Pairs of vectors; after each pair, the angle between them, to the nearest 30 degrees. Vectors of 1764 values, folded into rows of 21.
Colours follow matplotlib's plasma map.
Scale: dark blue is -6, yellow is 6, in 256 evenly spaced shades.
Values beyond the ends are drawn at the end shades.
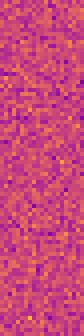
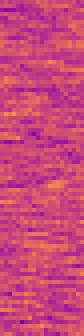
60 degrees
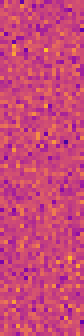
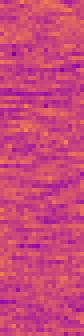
120 degrees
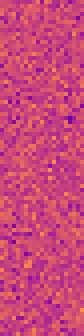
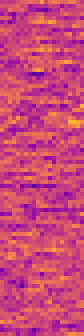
120 degrees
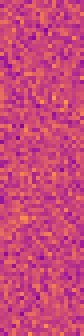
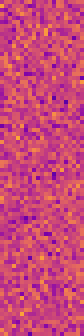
150 degrees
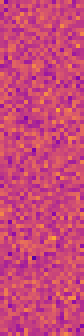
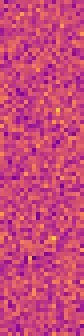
30 degrees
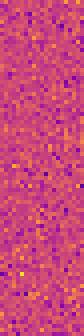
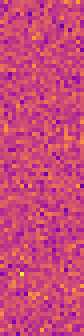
30 degrees
